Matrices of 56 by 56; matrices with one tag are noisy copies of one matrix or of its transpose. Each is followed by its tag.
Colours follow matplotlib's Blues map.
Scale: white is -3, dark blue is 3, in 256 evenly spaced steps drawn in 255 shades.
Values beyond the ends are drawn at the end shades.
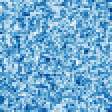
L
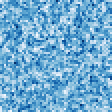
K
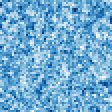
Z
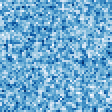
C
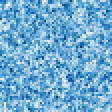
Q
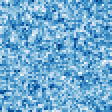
L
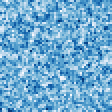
L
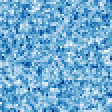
C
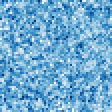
Q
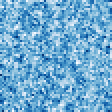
L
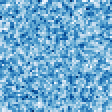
Q
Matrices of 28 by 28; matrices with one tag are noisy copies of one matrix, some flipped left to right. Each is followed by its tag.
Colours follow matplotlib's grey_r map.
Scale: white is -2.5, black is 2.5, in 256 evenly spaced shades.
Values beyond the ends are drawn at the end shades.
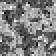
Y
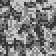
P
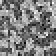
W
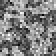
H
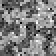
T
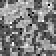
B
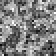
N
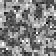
W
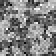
H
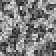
N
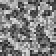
N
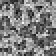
W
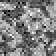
Y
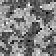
Y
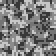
W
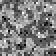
W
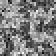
T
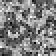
W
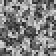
W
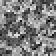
W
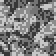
Y
